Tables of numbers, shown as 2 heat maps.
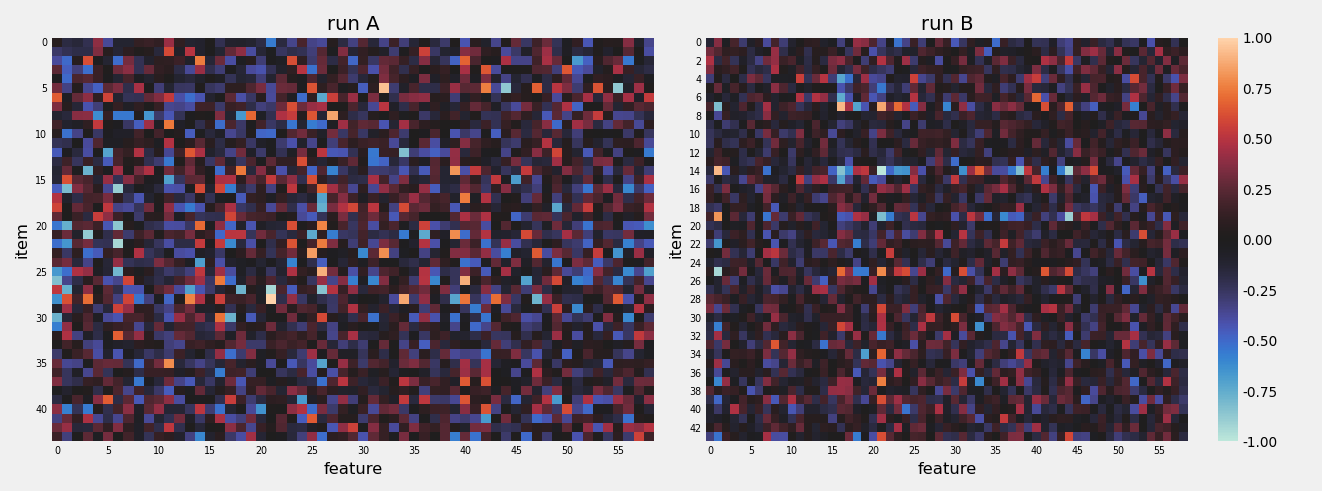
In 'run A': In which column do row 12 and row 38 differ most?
34
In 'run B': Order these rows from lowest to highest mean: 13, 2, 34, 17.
13, 17, 34, 2
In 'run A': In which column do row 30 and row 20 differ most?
12
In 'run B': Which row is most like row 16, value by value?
29
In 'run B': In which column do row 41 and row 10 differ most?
32
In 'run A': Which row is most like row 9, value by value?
35
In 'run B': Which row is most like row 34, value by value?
39
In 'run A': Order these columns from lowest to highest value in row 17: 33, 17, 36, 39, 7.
7, 39, 17, 33, 36
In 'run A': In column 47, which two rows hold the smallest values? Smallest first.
28, 41
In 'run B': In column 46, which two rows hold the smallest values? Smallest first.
34, 39
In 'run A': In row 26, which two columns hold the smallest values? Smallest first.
0, 46
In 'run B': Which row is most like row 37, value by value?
31
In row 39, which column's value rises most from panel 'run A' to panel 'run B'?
24
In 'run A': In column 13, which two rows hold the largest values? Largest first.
28, 12
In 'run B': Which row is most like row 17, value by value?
26
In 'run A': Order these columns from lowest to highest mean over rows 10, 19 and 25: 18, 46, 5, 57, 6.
6, 46, 57, 18, 5
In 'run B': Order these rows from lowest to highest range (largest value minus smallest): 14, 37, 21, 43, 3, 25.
3, 21, 43, 37, 25, 14
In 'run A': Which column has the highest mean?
40
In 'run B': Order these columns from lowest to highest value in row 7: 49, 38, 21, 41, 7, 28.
49, 28, 38, 7, 41, 21
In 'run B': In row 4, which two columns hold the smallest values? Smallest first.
16, 17
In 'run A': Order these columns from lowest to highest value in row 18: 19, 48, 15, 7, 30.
7, 19, 48, 15, 30
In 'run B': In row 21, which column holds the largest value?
53
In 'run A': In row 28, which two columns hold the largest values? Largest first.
21, 34
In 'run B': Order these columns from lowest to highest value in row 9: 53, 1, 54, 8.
8, 1, 54, 53
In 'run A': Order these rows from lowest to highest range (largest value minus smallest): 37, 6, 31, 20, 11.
11, 31, 37, 6, 20
